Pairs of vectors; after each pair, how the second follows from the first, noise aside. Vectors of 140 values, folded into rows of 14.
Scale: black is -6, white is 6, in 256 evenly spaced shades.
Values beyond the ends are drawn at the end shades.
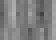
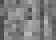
wrapped around, negated.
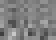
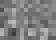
negated.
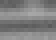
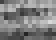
wrapped around, scaled up.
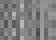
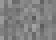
wrapped around, negated, shrunk.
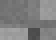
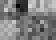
reversed, scaled up.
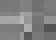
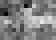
reversed, scaled up.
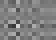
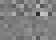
reversed, negated, partly zeroed.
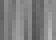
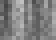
reversed, negated.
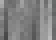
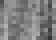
negated.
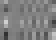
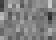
reversed, negated.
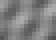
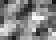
reversed, scaled up.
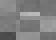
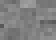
wrapped around, negated, shrunk.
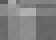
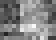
reversed, scaled up.
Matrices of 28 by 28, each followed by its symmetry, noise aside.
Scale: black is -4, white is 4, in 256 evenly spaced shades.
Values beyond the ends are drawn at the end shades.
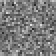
same after a half turn.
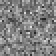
mirrored left to right.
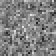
symmetric.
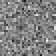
mirrored top to bottom.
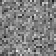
same after a half turn.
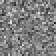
symmetric.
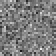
symmetric.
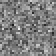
no symmetry.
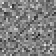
symmetric.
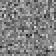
antisymmetric.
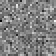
symmetric.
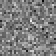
no symmetry.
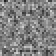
mirrored left to right.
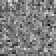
antisymmetric.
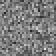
mirrored top to bottom.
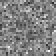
symmetric across the other diagonal.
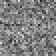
symmetric across the other diagonal.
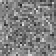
symmetric across the other diagonal.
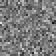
symmetric.
